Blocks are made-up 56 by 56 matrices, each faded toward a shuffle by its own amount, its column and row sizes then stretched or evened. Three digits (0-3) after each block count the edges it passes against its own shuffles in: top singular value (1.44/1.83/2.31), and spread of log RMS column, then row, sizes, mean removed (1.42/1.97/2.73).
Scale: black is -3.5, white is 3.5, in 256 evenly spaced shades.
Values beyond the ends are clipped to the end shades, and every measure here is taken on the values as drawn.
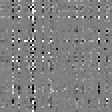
3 3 2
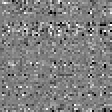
0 2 3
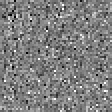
0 2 0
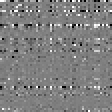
3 1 3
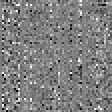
1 3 1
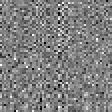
3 2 0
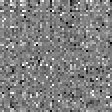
2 2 1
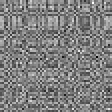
3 0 0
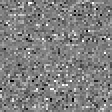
0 0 2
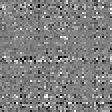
0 2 3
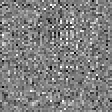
2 1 1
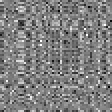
3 1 2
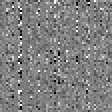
0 3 1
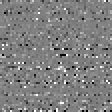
0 0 3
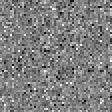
0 1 0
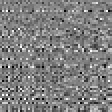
3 1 3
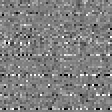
2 0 3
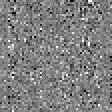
0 2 0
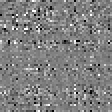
0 2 3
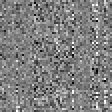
1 3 0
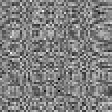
3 1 1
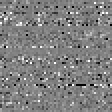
0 0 3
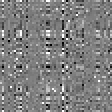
3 3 1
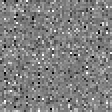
0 2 0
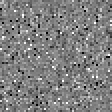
0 0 0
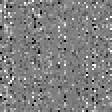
0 3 0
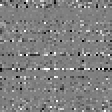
1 1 3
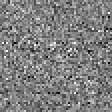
0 0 2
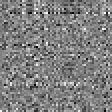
2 1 2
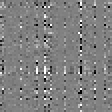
3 3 2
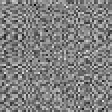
3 1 1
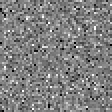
0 0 0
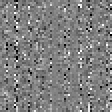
1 3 0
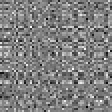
3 1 2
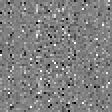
0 2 0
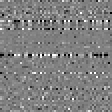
3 0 3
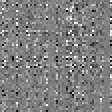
2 3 2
